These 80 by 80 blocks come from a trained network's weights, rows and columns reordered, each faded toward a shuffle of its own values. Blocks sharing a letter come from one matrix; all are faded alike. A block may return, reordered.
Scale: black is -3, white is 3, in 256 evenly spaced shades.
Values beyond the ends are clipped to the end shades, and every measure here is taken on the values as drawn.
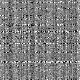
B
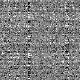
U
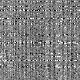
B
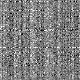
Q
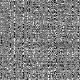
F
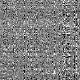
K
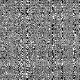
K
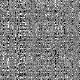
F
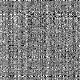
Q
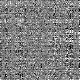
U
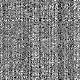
Q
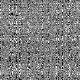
F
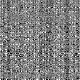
Q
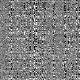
F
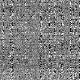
F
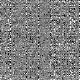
F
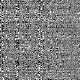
K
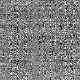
K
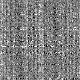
Q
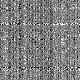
B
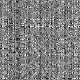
Q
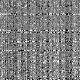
B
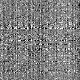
Q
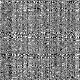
Q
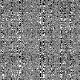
F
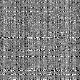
B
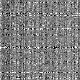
B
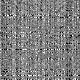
B
